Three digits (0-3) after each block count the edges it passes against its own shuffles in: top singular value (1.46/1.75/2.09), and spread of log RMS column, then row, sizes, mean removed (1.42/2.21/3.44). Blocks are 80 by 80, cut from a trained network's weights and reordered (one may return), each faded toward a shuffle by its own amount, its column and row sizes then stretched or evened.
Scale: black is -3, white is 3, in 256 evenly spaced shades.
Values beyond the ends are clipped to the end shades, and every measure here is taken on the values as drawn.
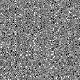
2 1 0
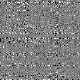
0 2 3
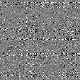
1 1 2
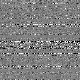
1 0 3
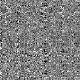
3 2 1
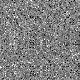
2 0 0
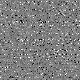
0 0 2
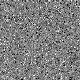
1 0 0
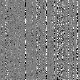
2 3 0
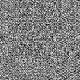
3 0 0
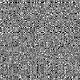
3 0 1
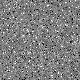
0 0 0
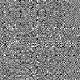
3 1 1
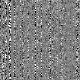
0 3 0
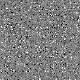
0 1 1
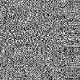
2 1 1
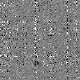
1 2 2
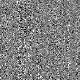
0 2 0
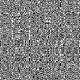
3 1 0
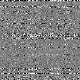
2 1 3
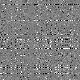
3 2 2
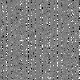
1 3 0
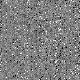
0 2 0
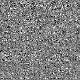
0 1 2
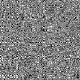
2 1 2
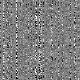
1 3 1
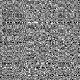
3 0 1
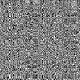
3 1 0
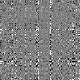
2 3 2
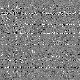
2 1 2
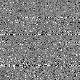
2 0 2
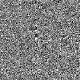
1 1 0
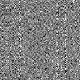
3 2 0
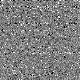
2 0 1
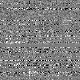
1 1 3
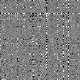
2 2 2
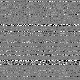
3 0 3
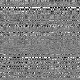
3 0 3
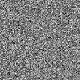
2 0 0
